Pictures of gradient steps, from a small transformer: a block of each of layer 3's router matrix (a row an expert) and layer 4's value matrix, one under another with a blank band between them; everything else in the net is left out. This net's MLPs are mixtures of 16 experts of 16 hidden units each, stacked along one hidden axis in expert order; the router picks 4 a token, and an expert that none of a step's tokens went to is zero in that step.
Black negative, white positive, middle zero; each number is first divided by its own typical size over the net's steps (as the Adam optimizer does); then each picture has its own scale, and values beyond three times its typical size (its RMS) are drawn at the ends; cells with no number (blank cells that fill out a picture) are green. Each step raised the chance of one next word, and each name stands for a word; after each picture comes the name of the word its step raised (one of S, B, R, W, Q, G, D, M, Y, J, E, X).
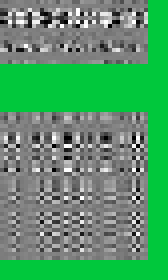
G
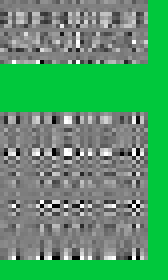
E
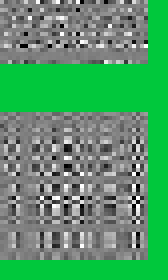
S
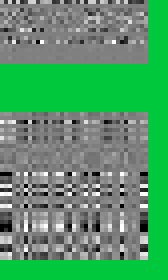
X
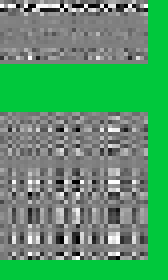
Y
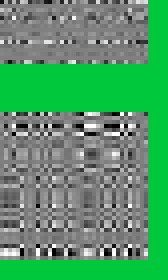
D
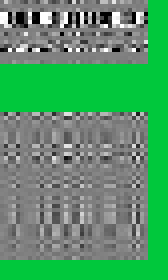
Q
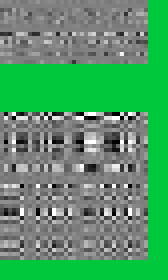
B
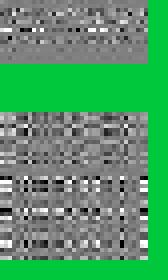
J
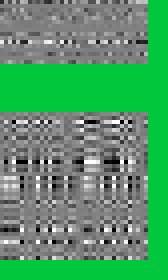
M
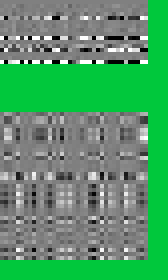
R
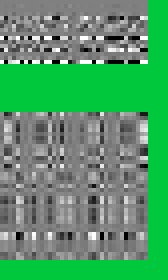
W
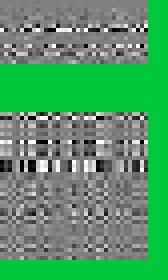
B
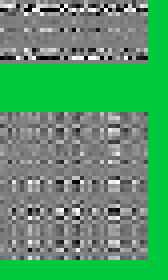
J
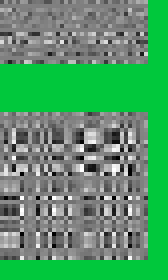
S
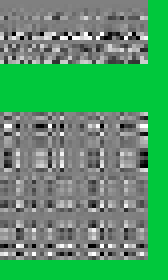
D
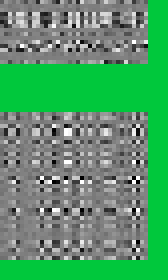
J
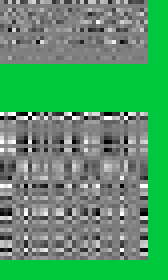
B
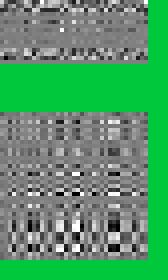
X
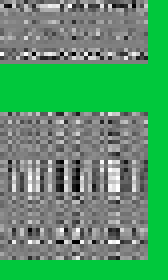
M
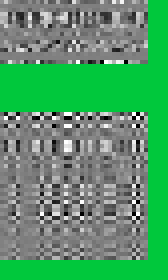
B
